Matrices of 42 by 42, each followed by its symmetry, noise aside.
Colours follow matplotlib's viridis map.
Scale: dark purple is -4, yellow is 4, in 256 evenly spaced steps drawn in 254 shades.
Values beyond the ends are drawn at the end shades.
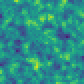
antisymmetric.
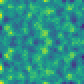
mirrored top to bottom.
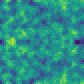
mirrored top to bottom.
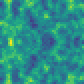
mirrored top to bottom.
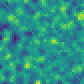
no symmetry.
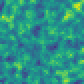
symmetric across the other diagonal.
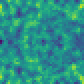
mirrored top to bottom.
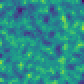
no symmetry.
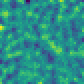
antisymmetric.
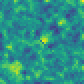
symmetric across the other diagonal.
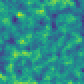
antisymmetric.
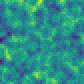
antisymmetric.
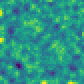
symmetric across the other diagonal.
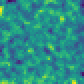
antisymmetric.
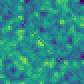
symmetric across the other diagonal.
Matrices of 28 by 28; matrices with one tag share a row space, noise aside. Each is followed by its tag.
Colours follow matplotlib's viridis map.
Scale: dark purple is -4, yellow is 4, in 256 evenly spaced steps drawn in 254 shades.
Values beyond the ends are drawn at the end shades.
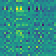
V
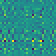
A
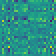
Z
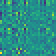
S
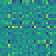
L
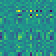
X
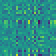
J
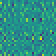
A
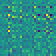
L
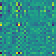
S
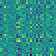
X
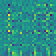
L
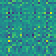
L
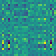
Z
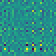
A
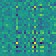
J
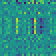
J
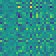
X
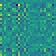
S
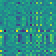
X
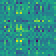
V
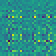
L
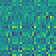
L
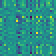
X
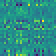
V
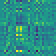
V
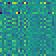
S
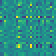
X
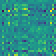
Z
